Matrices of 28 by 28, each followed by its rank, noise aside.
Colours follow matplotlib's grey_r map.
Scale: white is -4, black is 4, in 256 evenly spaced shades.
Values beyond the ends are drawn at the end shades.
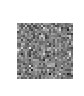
seven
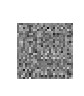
seven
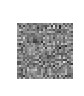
five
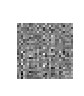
five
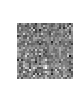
seven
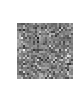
six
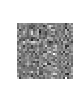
four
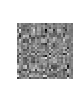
four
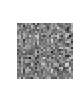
six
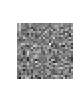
seven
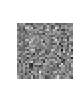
six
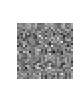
five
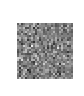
eight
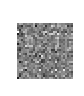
seven
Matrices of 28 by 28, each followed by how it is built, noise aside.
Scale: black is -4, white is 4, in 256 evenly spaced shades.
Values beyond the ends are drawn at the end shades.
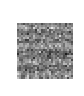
blocks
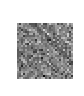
Toeplitz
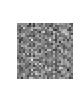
repeating rows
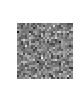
repeating rows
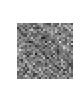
Toeplitz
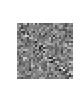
banded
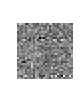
uneven rows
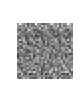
repeating columns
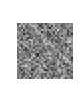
Toeplitz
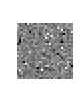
sparse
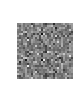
repeating rows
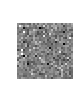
sparse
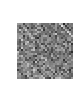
Toeplitz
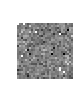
sparse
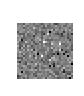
sparse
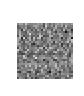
repeating columns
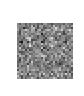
repeating columns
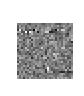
uneven rows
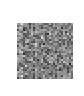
repeating rows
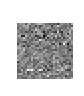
uneven rows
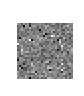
sparse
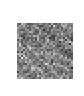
Toeplitz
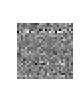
uneven rows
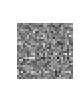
uneven rows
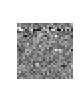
uneven rows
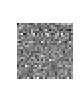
uneven rows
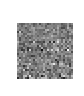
uneven rows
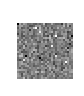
sparse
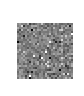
sparse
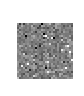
sparse
